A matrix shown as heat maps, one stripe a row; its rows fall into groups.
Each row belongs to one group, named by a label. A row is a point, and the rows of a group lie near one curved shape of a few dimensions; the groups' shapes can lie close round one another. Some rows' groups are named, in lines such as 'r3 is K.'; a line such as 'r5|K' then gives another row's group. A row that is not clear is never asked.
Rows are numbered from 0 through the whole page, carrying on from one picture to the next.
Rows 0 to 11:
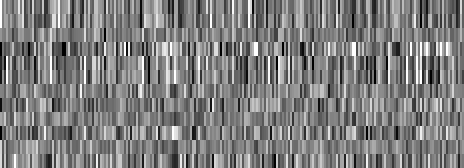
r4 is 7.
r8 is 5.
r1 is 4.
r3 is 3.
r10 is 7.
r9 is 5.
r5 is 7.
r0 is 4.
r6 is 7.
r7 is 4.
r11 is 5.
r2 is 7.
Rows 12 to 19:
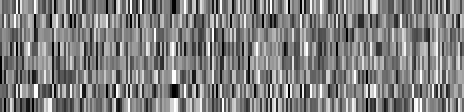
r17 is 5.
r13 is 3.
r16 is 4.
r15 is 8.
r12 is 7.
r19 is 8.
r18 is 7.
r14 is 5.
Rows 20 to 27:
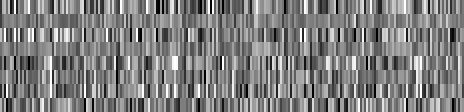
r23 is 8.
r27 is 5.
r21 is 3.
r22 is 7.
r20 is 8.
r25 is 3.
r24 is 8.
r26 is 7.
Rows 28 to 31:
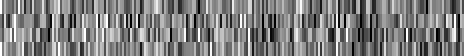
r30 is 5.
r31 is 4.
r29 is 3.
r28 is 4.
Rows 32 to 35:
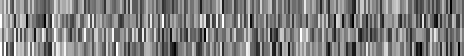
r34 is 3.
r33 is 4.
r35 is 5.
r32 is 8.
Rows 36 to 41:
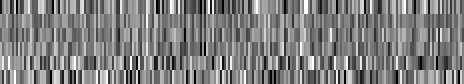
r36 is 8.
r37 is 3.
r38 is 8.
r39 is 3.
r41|3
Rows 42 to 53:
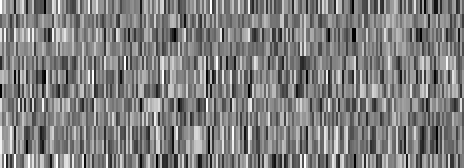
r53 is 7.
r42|4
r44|5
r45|7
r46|3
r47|4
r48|4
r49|4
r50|3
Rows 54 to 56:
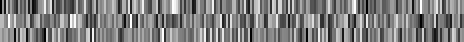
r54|5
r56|4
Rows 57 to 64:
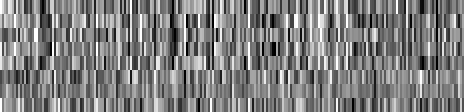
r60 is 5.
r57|8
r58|5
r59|7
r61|8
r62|8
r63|3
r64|4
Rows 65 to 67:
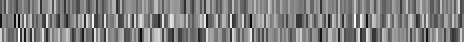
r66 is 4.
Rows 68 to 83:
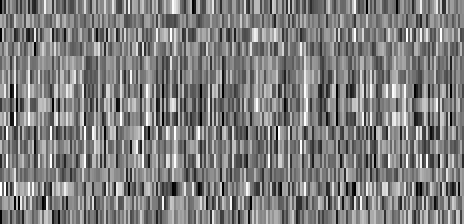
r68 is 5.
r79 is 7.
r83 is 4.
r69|5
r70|3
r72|8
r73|8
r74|8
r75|8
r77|7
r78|7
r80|3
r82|4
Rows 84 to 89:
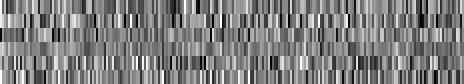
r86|4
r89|4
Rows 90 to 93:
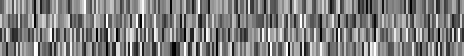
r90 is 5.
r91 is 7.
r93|7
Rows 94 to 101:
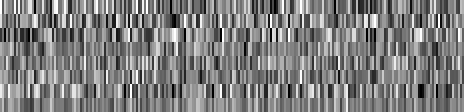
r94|3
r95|7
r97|8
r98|3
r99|7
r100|8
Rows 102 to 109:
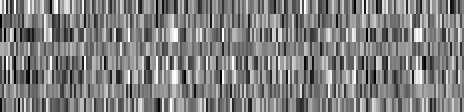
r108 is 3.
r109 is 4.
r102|7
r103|4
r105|8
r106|7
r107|8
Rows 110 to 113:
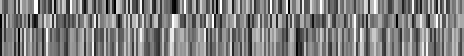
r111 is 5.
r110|7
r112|4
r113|4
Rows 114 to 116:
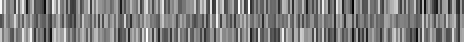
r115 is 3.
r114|4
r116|3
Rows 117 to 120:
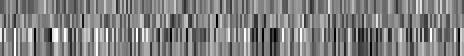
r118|7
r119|3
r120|3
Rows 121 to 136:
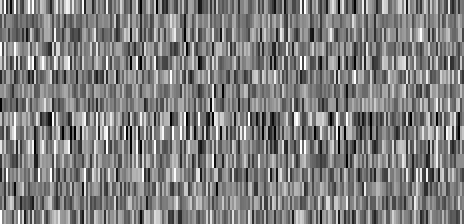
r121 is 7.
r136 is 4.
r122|8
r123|8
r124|5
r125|7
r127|5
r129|5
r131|7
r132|5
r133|7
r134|7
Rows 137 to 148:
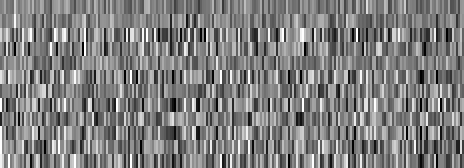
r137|5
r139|3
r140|7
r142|8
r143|4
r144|7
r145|4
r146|7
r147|4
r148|8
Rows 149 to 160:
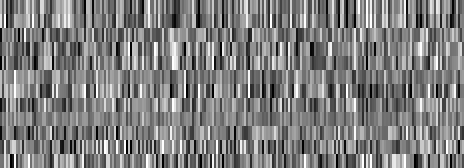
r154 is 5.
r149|5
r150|5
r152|8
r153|5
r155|5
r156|5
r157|5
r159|3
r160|8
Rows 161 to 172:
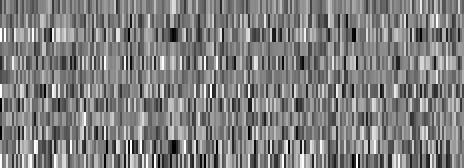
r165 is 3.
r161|8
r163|5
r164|5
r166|5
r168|4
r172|3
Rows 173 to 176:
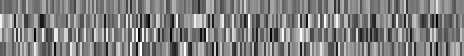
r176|7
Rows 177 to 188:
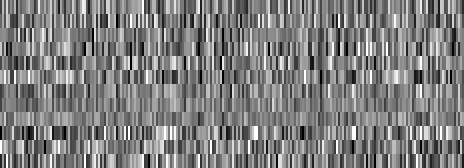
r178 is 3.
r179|4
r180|5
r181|8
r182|8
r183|3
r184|8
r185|5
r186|3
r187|4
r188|7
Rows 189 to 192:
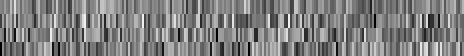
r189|5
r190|7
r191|7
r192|4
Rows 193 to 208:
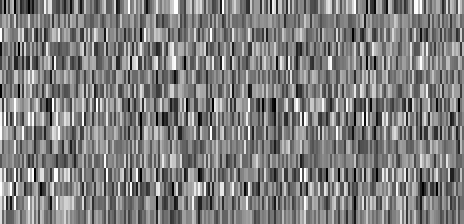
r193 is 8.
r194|8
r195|4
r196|4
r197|8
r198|7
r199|4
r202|4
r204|3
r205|7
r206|8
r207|7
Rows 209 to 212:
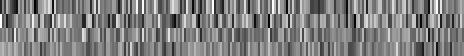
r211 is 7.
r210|7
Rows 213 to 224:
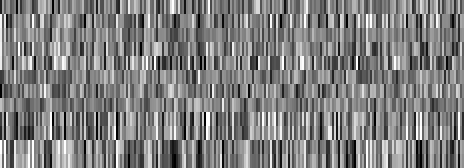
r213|8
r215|5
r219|4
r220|8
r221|3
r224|5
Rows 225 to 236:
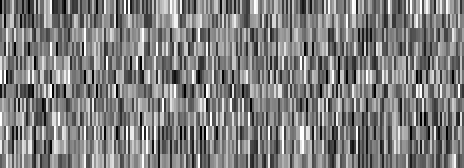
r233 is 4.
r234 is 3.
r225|3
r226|8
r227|5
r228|7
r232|4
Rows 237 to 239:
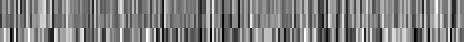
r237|4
